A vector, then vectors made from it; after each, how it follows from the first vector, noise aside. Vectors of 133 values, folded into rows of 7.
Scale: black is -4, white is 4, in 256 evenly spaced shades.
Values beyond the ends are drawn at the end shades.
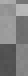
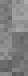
reversed, negated, shrunk.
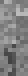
partly zeroed.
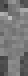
wrapped around, partly zeroed.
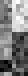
reversed, negated, scaled up.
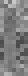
wrapped around, partly zeroed.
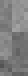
reversed, negated, shrunk.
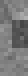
wrapped around, partly zeroed.
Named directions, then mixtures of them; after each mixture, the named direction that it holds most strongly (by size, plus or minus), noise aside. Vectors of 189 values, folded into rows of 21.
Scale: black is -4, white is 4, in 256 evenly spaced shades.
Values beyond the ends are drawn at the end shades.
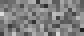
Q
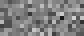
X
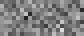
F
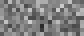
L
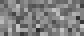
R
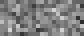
R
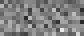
L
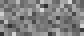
Q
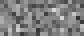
R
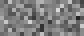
L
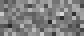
X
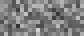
R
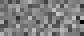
X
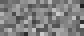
R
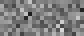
F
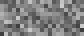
F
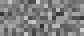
Q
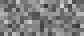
L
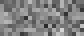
F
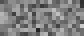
R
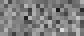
L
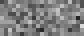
R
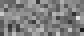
Q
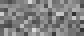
X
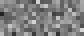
Q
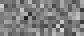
F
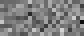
X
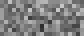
L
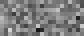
R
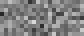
Q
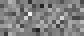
F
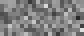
Q
